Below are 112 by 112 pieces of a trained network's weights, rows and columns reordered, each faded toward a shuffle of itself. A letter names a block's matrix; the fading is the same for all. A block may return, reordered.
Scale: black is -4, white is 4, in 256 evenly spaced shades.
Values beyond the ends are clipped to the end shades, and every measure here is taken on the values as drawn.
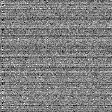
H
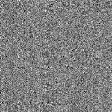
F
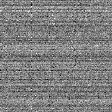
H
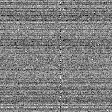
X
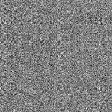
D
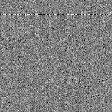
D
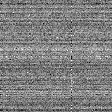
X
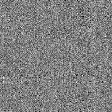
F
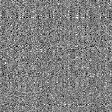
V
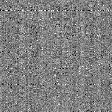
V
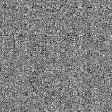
V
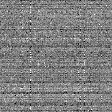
H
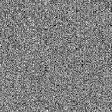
F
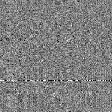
D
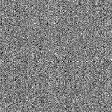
F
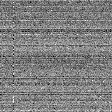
X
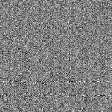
F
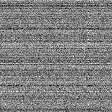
X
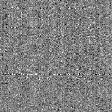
V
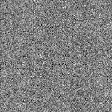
F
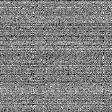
H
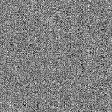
F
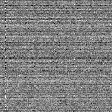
X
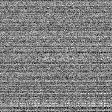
X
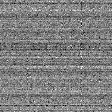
H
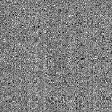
V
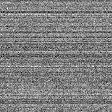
X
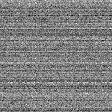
X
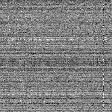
X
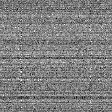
H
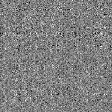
V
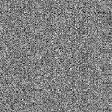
F
